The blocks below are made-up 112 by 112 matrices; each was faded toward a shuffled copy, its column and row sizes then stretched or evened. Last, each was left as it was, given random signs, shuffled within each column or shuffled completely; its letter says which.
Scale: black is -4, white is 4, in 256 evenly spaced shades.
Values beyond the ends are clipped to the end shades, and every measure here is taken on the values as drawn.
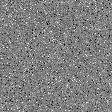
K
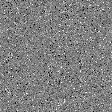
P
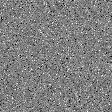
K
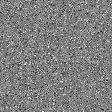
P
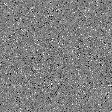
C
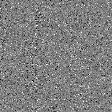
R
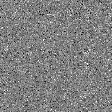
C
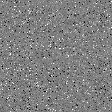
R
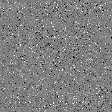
R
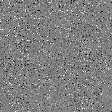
R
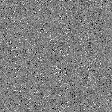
R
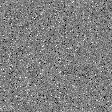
P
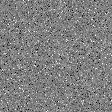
K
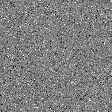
K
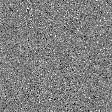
P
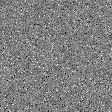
K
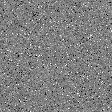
K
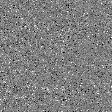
C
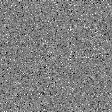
R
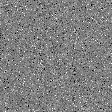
P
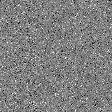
P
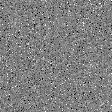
P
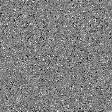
C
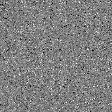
C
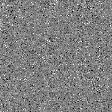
R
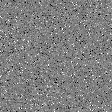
K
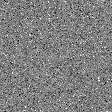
K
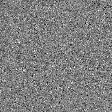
C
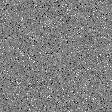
K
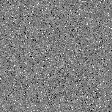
P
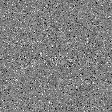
C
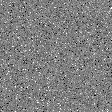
K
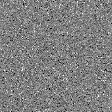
R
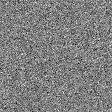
K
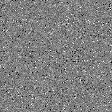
R
